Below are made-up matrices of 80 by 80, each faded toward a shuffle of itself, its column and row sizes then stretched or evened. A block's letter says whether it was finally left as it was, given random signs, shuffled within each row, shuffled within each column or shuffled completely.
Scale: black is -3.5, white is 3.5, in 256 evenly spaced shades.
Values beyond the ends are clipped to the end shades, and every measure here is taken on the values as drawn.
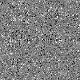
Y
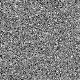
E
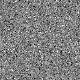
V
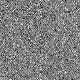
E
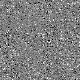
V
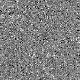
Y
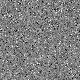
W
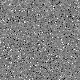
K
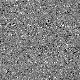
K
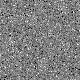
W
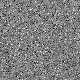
W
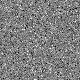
W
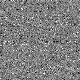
K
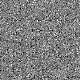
V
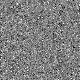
E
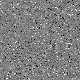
K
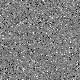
K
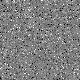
K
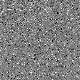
V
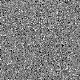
V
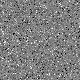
W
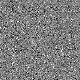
V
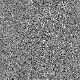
E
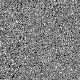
E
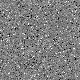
W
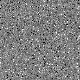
E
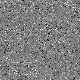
K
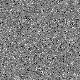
K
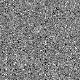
V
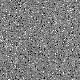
E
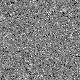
K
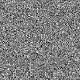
Y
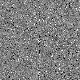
E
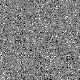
Y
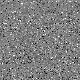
K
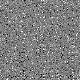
Y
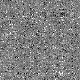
Y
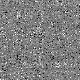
Y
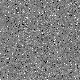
E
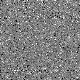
K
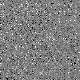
Y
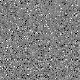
Y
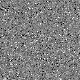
K
